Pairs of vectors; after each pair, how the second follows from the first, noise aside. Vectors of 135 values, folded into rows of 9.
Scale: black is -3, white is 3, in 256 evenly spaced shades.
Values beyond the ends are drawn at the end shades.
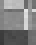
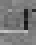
negated, partly zeroed.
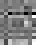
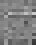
negated, shrunk.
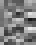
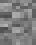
reversed, negated, shrunk.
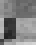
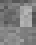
reversed, negated, shrunk.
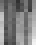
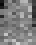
reversed, negated, partly zeroed.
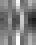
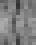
reversed, negated, shrunk.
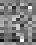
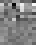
reversed, negated, partly zeroed.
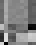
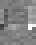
negated, partly zeroed.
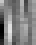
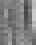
reversed, negated, shrunk.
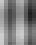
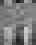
wrapped around, partly zeroed.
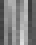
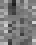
reversed, negated, partly zeroed.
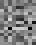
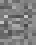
reversed, negated, shrunk.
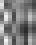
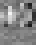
reversed, negated, partly zeroed.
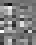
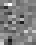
negated, partly zeroed.
